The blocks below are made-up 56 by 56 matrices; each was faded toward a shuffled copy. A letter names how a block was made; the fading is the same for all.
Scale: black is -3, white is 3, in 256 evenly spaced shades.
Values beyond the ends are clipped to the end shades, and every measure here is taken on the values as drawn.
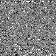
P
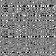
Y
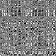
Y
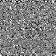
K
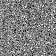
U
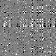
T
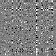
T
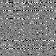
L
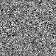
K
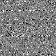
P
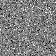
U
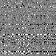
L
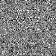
K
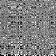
Y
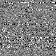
P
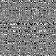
L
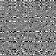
Y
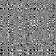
T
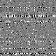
L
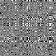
Y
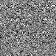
K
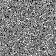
U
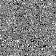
P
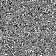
U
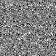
K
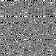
L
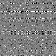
L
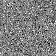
U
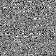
P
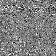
P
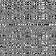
Y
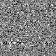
K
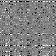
Y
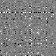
T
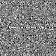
K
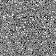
P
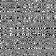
L
